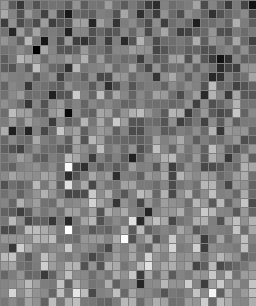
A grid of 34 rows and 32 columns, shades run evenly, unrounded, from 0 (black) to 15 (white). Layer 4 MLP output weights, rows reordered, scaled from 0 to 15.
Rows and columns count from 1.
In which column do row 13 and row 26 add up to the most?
30
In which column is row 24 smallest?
19
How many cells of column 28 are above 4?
30
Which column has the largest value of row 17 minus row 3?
25
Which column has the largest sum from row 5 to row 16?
13
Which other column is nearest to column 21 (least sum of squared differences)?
24
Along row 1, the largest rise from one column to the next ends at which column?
21
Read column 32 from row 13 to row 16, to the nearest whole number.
8 7 6 5
